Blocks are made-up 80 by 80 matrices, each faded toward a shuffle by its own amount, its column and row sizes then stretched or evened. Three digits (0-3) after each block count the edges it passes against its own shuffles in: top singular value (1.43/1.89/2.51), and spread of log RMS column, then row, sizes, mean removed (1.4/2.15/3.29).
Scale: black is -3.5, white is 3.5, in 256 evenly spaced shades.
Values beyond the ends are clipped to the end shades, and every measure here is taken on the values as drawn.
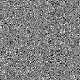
2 1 0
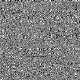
1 1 2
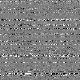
2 0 3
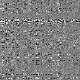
2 2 3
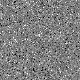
0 1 0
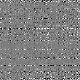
2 2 3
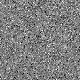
1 0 0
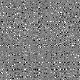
2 1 2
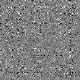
1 2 2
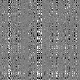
3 3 1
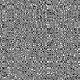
3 1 1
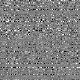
1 1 3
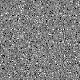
1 0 1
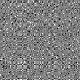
3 1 1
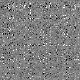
1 2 2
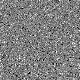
0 0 1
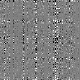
2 3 2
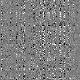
2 3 1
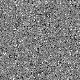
0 1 0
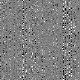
1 3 0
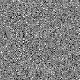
2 1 0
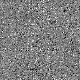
0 1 1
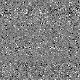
1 1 2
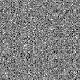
2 1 0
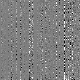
2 3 0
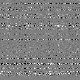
1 1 3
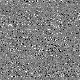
0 0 2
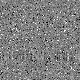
1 0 1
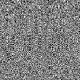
2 1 0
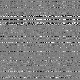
3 0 3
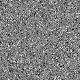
0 0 0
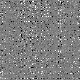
1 2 2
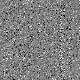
0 2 0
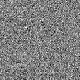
2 0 0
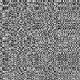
3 1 2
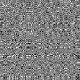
3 0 2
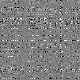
1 2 3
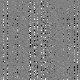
1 3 1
